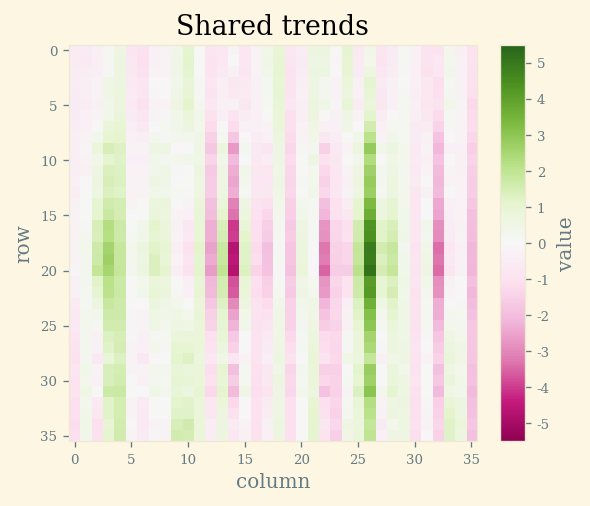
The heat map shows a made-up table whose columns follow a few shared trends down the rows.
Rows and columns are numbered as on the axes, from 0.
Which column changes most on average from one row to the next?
14
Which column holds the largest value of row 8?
26
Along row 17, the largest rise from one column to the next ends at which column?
15
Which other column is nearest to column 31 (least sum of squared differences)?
5
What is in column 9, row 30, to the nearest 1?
1
